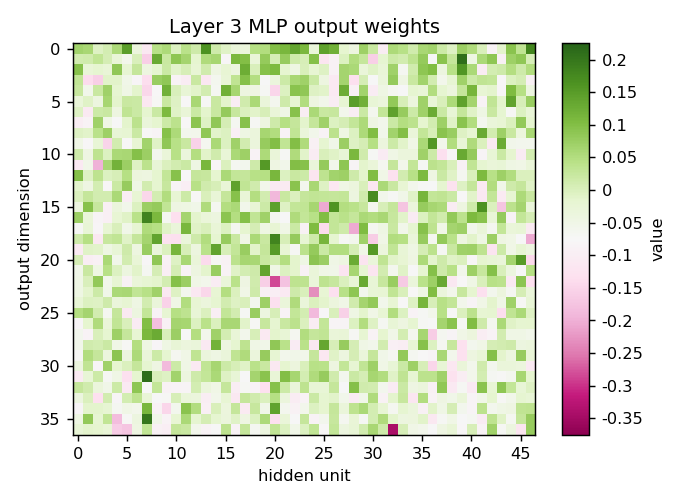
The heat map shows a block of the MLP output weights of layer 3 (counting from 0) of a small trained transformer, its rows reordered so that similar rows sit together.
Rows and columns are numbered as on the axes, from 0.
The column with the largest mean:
35
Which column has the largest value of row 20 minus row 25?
24
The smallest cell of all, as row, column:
36, 32
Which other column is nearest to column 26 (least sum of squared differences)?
1
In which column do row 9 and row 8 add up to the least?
12
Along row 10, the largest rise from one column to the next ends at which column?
39
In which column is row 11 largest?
19
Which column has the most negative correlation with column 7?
44
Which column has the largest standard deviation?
20
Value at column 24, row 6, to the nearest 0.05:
0.05
